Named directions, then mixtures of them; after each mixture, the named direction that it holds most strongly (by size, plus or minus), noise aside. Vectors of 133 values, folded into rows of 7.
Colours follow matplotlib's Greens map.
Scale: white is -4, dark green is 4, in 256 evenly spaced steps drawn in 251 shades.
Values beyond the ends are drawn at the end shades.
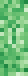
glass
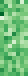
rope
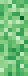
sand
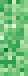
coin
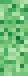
sand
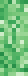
glass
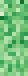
rope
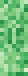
glass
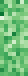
rope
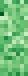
rope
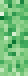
rope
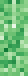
coin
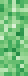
coin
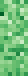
sand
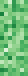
coin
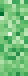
sand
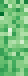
rope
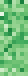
rope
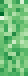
rope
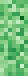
sand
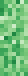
rope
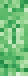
glass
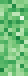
sand
